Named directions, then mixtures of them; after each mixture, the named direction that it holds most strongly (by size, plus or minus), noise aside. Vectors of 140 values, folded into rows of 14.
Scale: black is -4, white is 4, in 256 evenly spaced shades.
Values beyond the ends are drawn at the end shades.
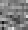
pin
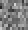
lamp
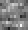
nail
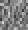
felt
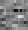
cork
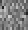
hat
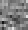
pin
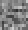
pin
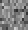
felt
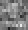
nail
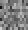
lamp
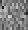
hat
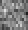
hat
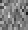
felt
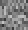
hat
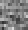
pin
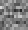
cork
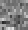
pin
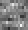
nail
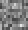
lamp
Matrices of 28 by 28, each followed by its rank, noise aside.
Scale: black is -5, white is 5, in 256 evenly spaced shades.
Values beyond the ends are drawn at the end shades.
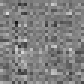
four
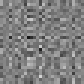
three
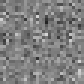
six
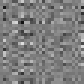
three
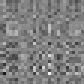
three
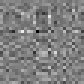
four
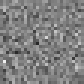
eight
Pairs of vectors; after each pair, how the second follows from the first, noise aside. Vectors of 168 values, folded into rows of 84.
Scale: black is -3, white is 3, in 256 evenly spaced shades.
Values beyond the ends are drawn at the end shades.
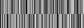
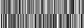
negated.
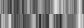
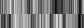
negated.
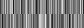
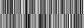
negated.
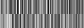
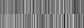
reversed, negated, shrunk.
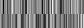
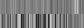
partly zeroed.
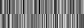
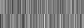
reversed, negated, shrunk.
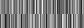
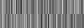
reversed, negated, shrunk.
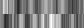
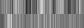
wrapped around, negated, partly zeroed.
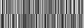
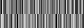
negated.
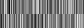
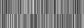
wrapped around, negated, shrunk.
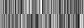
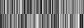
negated.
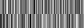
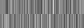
reversed, negated, shrunk.
